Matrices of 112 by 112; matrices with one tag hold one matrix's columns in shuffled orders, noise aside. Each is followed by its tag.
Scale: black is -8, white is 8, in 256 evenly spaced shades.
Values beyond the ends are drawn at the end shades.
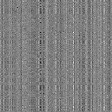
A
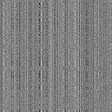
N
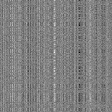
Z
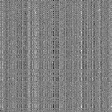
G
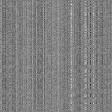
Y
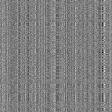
Z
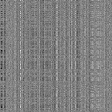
G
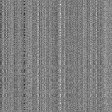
Y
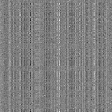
N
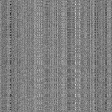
Y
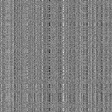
Z
